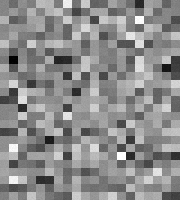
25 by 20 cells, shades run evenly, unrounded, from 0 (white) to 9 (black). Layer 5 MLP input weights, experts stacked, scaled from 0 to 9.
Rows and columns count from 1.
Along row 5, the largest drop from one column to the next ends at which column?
9
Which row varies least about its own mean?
7
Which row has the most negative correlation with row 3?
19
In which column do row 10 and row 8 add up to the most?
8
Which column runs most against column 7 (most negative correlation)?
10
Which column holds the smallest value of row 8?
16
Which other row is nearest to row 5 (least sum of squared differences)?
11
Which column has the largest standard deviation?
2
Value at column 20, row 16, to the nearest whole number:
3
